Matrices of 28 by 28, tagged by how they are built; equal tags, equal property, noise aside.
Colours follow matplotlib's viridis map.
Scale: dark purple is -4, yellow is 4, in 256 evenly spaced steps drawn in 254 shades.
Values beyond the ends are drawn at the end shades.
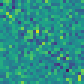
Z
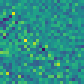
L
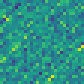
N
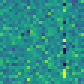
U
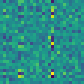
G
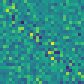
Z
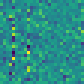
U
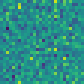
U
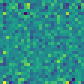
G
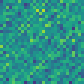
N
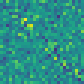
Z
